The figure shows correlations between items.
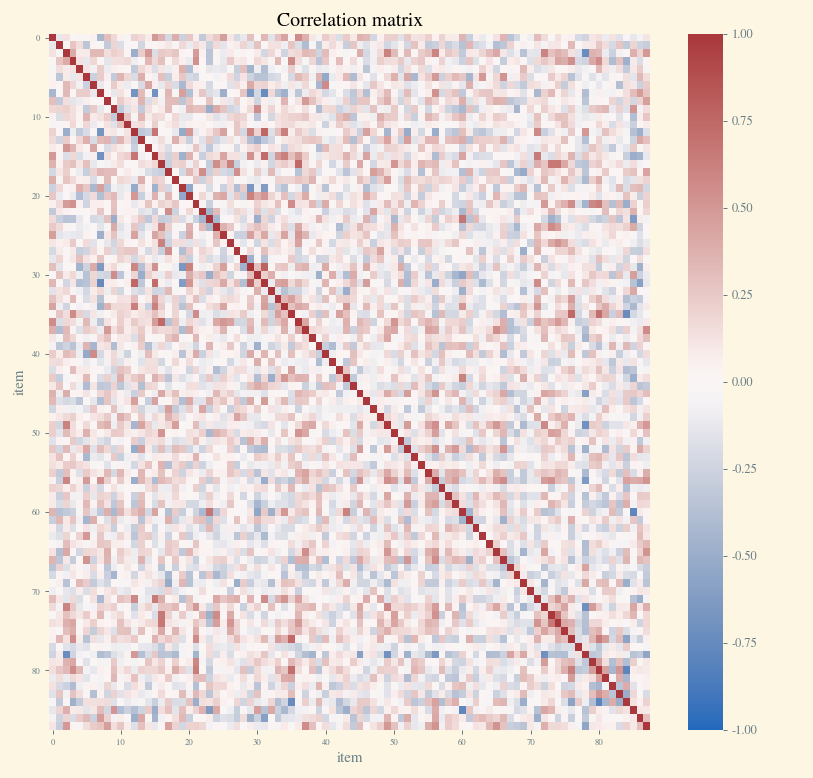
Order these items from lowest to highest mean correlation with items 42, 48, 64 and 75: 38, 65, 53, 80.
53, 65, 38, 80
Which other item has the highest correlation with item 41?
30
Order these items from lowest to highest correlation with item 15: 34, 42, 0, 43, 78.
42, 78, 43, 0, 34
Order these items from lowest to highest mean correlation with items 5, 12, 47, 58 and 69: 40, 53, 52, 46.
40, 53, 52, 46
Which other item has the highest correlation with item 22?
17
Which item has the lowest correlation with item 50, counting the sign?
23
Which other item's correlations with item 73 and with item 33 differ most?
56
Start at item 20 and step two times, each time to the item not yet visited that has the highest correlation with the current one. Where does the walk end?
31
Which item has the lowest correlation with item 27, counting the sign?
69
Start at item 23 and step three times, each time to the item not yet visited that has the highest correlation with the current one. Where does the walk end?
34
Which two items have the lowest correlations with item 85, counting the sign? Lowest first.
60, 23
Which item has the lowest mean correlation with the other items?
78
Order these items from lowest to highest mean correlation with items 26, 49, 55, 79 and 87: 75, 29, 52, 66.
29, 66, 52, 75
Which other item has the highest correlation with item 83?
80
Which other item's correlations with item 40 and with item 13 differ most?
5
